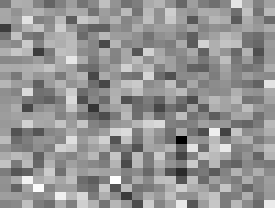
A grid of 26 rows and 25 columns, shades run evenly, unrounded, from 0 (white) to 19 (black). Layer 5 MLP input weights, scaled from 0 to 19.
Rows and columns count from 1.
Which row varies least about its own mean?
2
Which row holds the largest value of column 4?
7
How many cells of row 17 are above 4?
22
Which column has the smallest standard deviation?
24
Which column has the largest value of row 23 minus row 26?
17
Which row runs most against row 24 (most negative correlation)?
20
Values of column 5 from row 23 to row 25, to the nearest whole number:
5 9 8
